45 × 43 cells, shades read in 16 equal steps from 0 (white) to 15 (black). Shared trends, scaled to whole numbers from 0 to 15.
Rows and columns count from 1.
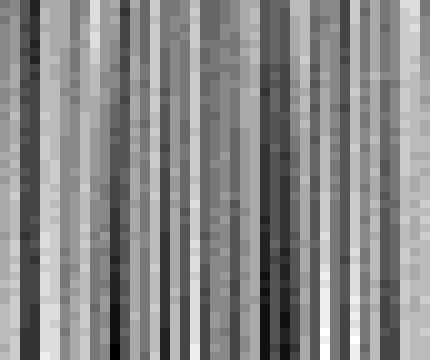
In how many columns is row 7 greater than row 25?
16
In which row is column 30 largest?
44
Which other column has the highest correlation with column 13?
43
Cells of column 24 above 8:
28
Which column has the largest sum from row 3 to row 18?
4
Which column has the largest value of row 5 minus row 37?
33
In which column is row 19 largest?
27
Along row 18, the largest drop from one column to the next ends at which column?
5
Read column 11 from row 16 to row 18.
7 7 7
